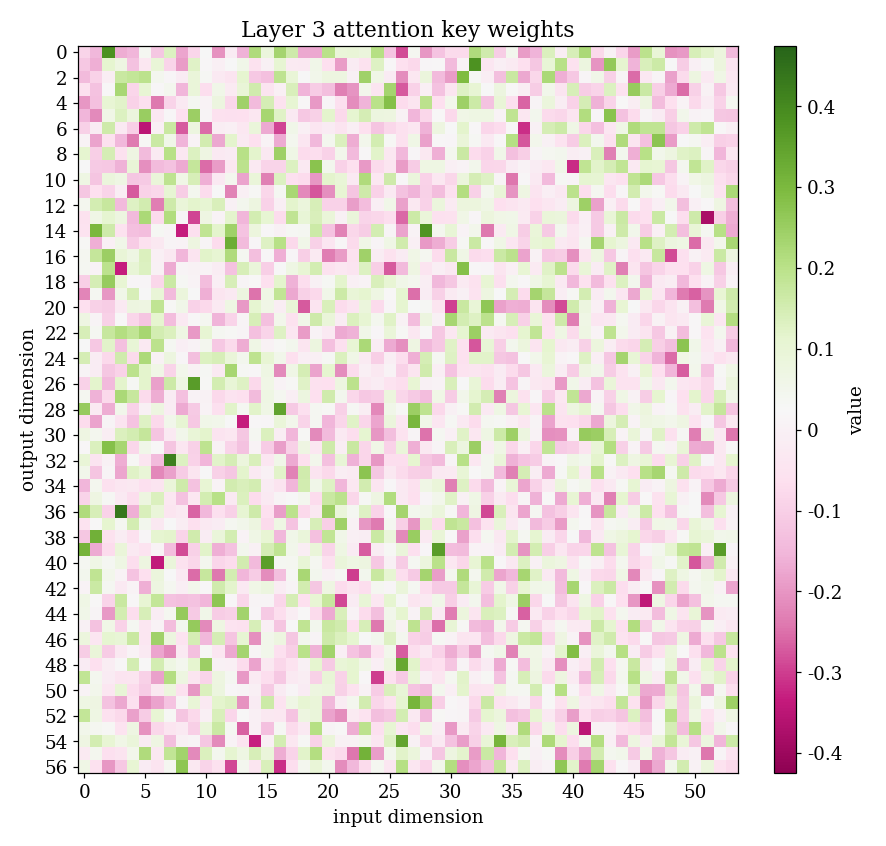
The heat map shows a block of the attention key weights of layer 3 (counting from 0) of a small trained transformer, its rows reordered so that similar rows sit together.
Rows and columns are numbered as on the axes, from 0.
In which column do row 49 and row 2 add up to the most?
31
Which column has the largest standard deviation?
26
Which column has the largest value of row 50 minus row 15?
50
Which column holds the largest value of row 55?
23
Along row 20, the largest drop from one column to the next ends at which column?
34
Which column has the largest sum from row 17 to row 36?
5
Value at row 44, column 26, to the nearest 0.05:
0.1
